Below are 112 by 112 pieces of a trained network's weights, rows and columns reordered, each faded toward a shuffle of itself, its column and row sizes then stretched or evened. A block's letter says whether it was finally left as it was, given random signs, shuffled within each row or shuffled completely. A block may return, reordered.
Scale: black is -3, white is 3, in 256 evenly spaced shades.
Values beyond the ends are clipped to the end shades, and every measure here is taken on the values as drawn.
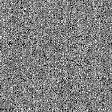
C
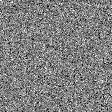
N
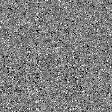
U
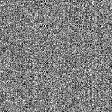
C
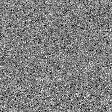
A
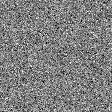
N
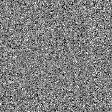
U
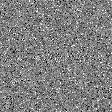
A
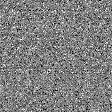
A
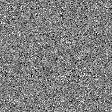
U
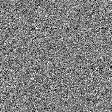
U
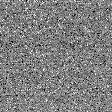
A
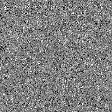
U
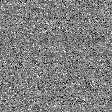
A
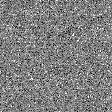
A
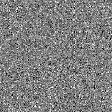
C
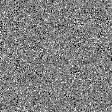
U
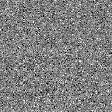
C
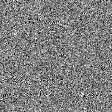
U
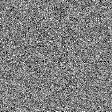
U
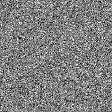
C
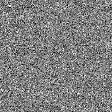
U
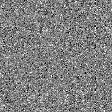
C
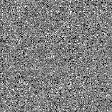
C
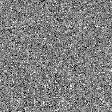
U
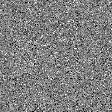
U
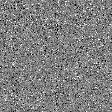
U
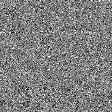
U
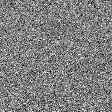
A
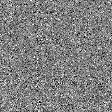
U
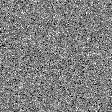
N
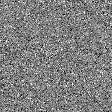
A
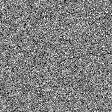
A
